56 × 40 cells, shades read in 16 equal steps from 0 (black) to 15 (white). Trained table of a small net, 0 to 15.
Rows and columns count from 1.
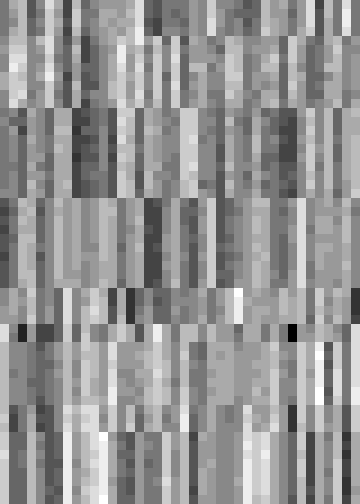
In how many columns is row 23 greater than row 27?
7
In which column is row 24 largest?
34
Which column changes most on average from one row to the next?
33
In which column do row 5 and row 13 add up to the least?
10
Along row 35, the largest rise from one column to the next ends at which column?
8
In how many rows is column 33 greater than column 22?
31
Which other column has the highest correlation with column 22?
14
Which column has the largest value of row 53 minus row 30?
1
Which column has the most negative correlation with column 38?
37
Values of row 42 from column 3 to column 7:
8 7 6 7 9
